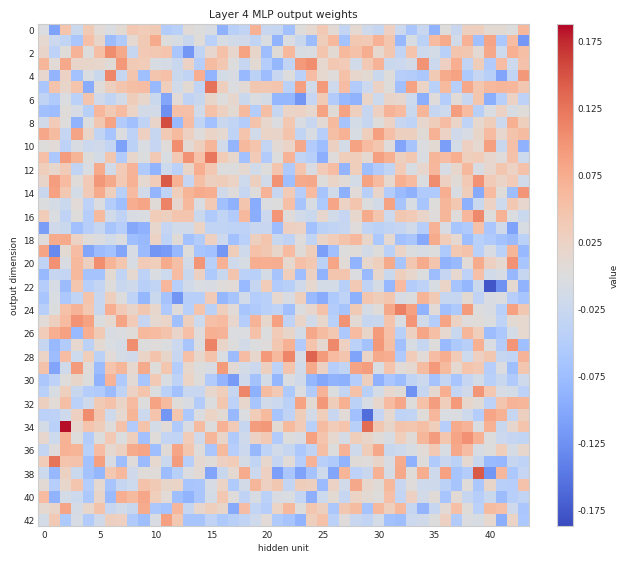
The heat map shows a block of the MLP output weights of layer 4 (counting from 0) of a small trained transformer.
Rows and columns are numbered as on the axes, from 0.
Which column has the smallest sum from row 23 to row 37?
17
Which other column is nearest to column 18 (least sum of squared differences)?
41
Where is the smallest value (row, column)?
22, 40
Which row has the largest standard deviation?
38
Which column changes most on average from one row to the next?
11
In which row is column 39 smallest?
14
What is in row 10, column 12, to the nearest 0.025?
0.1
